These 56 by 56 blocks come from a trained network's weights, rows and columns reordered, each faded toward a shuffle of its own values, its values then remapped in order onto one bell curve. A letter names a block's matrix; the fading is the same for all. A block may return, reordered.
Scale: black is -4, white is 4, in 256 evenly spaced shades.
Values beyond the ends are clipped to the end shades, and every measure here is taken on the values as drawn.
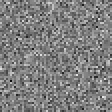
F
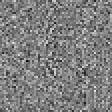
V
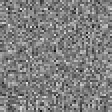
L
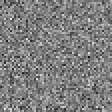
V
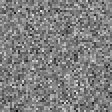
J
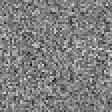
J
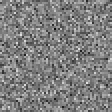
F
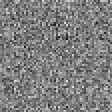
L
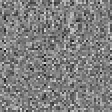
V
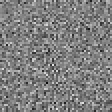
L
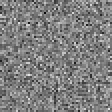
J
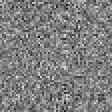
V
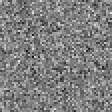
J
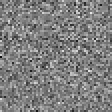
L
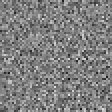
L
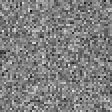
F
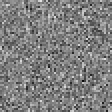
J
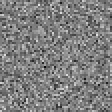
J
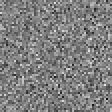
F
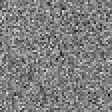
F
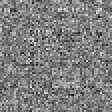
L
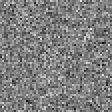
F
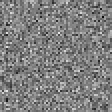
V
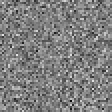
V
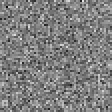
F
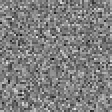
F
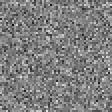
J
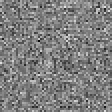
L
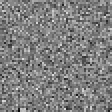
J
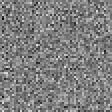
V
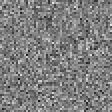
V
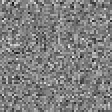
L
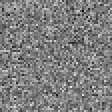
J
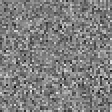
L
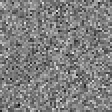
J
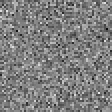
F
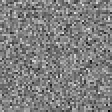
F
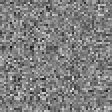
L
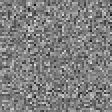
V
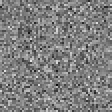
V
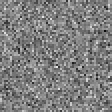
F
